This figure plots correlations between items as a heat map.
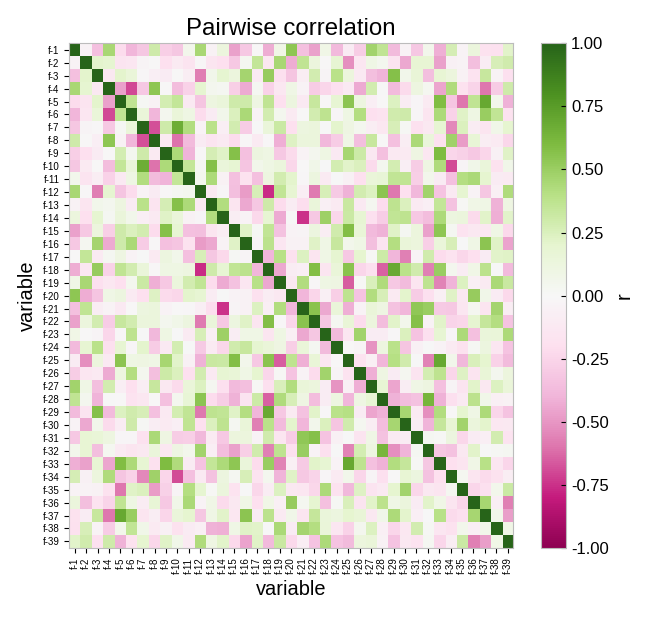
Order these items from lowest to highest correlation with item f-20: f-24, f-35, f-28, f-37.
f-24, f-35, f-37, f-28
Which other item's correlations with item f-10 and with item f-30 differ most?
f-34
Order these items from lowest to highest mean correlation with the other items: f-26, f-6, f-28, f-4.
f-4, f-28, f-26, f-6
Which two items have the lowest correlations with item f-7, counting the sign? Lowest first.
f-8, f-34
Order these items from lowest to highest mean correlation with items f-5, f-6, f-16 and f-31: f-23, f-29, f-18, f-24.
f-23, f-24, f-29, f-18
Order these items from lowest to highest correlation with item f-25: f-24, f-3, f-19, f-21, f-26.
f-19, f-21, f-26, f-24, f-3
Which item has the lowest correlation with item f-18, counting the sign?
f-12
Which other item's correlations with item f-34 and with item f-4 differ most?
f-16
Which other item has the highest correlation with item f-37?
f-5
